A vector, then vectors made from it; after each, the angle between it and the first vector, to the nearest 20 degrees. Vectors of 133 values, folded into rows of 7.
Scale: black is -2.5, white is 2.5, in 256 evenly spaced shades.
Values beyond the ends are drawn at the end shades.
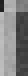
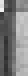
160 degrees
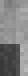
120 degrees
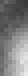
120 degrees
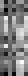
120 degrees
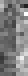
140 degrees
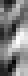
120 degrees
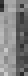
20 degrees
